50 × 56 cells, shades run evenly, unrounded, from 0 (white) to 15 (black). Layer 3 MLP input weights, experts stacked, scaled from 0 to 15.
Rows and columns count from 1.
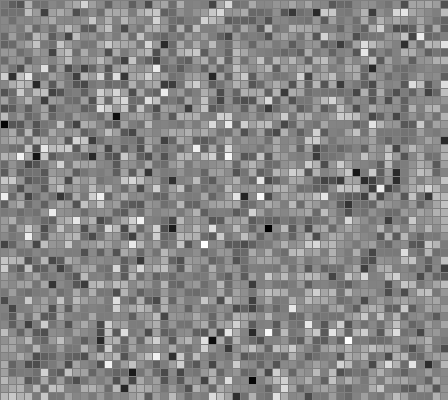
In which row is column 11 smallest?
1
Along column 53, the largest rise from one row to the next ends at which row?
6
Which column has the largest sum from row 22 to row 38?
22
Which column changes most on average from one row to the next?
34
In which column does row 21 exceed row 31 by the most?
26
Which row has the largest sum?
47
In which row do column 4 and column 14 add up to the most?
25
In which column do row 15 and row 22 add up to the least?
44
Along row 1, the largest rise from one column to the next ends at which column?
30
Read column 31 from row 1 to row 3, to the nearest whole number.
8 5 9
